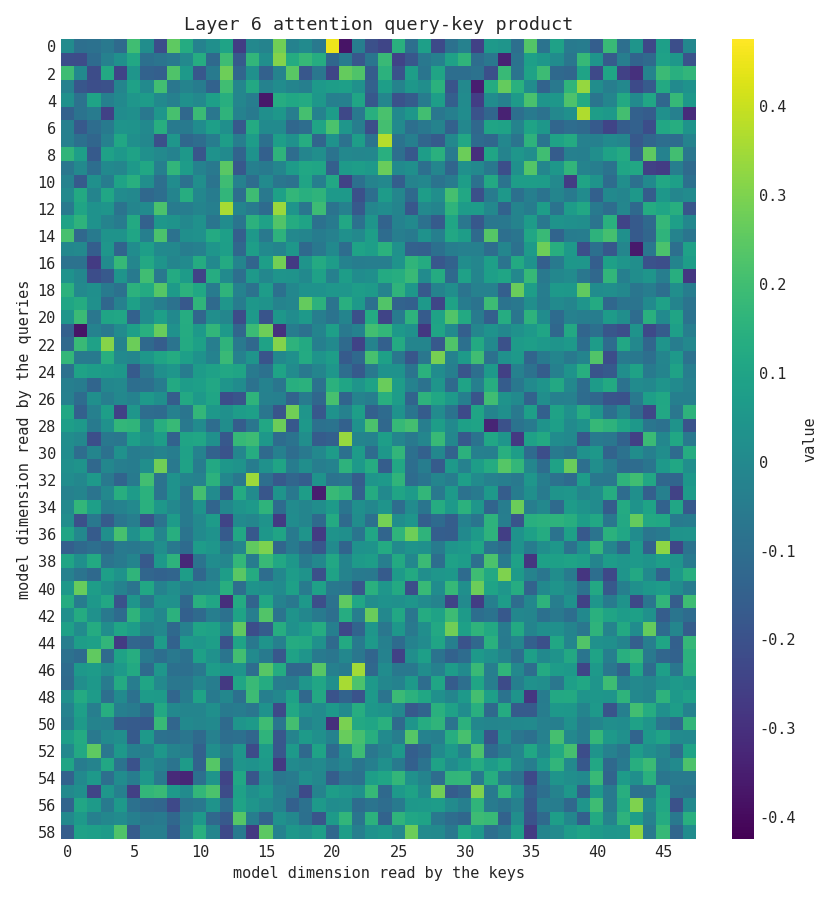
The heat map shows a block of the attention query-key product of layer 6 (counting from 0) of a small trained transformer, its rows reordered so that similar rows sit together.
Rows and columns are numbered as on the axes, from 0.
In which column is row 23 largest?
28
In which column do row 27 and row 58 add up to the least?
44
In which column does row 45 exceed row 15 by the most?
43
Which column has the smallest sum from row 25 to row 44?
19
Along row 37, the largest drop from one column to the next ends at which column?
46
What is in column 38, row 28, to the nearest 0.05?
0
